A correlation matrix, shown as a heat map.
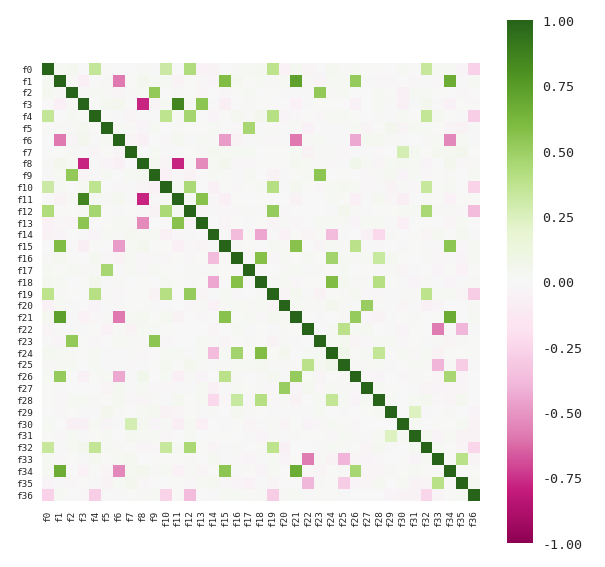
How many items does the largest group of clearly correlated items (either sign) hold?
7
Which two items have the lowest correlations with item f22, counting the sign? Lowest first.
f33, f35
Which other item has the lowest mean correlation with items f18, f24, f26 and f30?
f14
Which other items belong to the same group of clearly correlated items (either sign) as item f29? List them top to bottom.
f31
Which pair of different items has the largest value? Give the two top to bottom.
f3, f11
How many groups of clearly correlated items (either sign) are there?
10
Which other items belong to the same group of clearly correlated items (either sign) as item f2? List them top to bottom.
f9, f23
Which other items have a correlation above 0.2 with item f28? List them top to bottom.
f16, f18, f24
